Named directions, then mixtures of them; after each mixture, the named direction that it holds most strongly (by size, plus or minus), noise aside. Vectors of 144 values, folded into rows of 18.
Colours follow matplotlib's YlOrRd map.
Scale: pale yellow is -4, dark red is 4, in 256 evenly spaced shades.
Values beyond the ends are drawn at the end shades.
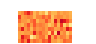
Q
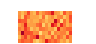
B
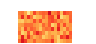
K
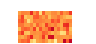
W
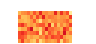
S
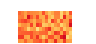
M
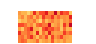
S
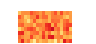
W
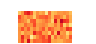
Q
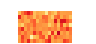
Q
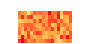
K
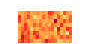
B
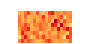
B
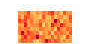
B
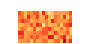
M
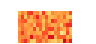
W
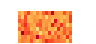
B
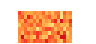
M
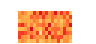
S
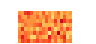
Q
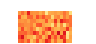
Q
